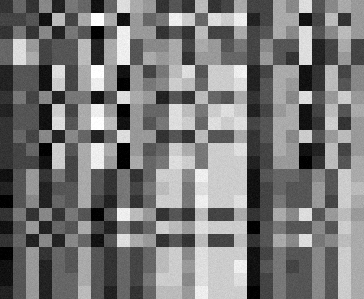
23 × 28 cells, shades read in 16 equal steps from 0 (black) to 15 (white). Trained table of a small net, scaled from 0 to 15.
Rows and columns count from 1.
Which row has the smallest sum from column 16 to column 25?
5
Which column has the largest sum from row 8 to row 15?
19
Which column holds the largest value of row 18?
16
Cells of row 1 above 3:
21
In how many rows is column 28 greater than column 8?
16
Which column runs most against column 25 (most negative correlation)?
9
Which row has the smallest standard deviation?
11
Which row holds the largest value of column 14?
2
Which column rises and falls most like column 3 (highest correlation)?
13
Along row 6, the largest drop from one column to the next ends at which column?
20
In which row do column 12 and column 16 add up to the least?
6
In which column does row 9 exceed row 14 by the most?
8
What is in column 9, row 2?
10
